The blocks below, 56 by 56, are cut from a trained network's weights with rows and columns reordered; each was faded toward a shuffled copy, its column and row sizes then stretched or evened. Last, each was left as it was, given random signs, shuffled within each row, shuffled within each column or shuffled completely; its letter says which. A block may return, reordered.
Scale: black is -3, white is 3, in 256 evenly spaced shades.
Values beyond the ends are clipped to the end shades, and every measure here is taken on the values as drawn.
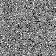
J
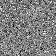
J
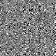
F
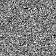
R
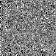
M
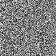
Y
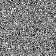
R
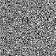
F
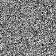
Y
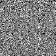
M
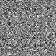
F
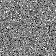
J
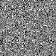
M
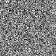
F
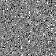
Y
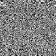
F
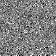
R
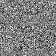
R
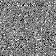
R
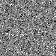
J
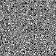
M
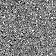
J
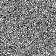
J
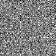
M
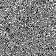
J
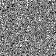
Y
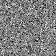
J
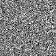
Y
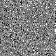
Y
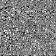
M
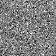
Y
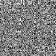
F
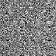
F
